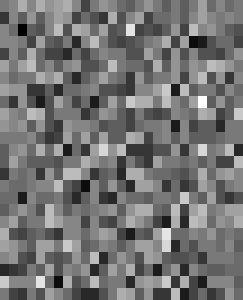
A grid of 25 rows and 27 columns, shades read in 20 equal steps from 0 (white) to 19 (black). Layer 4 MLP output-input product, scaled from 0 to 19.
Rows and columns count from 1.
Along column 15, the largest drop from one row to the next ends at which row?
9
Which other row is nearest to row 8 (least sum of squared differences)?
11
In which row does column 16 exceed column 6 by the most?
23
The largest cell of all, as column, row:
3, 3
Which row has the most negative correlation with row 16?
12
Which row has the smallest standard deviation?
1
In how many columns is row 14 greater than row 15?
11
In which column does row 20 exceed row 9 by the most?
15
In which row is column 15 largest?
20
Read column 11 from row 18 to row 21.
10 9 9 11
